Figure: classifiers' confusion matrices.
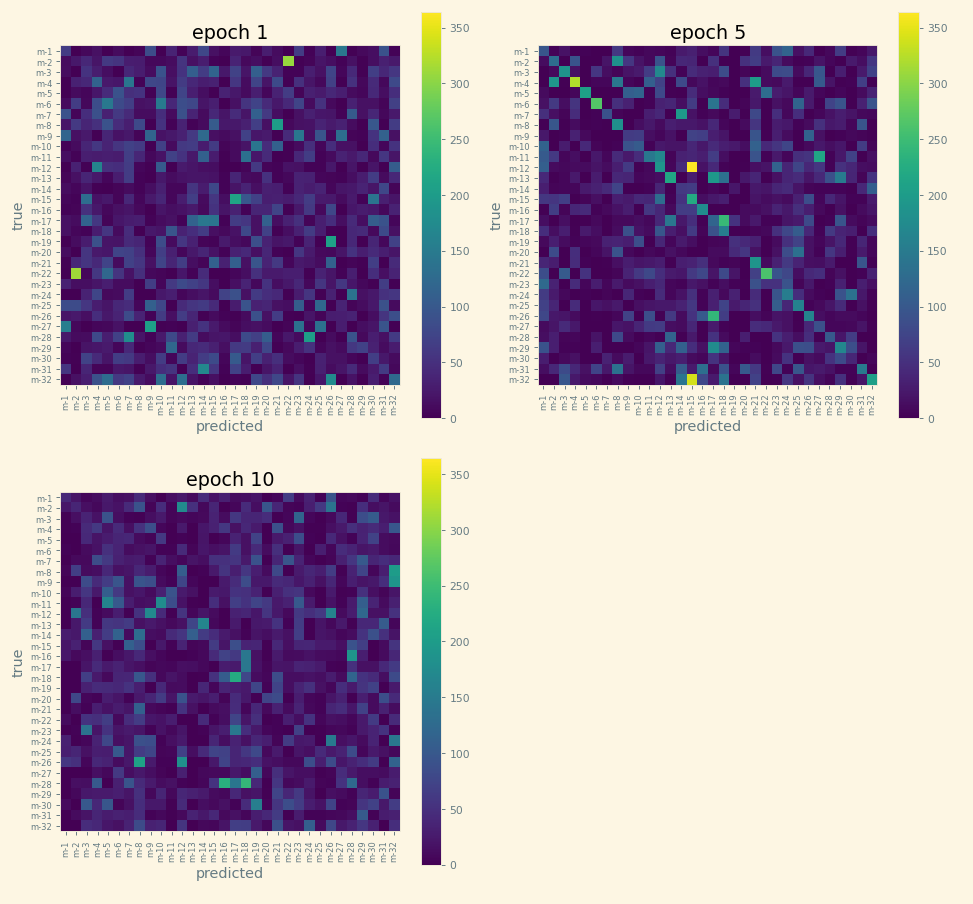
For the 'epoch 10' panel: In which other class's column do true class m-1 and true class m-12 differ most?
m-9
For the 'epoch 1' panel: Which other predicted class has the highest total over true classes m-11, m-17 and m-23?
m-14
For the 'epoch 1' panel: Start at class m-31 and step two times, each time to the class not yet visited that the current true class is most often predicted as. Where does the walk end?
m-15
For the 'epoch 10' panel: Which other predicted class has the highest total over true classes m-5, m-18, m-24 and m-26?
m-8
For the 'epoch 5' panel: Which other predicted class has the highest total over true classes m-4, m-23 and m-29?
m-21
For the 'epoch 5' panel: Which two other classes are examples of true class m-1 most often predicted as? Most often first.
m-24, m-23
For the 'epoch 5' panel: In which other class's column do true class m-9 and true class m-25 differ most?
m-26
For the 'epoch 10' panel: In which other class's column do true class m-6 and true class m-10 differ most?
m-11
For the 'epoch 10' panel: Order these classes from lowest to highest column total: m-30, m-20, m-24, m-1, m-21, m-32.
m-1, m-20, m-24, m-30, m-21, m-32
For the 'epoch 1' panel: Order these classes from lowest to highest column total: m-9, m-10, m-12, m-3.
m-9, m-3, m-12, m-10
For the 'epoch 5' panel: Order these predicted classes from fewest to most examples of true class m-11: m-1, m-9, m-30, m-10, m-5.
m-5, m-9, m-10, m-30, m-1
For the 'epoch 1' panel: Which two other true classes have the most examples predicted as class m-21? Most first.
m-8, m-10
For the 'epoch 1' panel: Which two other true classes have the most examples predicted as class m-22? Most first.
m-2, m-5
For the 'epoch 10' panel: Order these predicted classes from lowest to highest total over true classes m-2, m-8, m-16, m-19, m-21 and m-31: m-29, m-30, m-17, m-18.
m-30, m-17, m-18, m-29
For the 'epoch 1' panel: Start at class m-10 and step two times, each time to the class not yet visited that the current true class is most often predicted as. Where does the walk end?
m-26
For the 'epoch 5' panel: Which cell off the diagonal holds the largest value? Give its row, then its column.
m-12, m-15
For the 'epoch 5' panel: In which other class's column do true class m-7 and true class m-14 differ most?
m-32
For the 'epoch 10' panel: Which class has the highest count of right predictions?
m-28
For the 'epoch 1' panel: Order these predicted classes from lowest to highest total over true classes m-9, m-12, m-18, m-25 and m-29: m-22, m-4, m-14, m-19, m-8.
m-8, m-22, m-19, m-4, m-14
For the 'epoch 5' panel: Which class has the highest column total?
m-15
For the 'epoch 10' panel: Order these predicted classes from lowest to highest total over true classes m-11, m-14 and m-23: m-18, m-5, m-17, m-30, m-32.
m-32, m-18, m-30, m-17, m-5
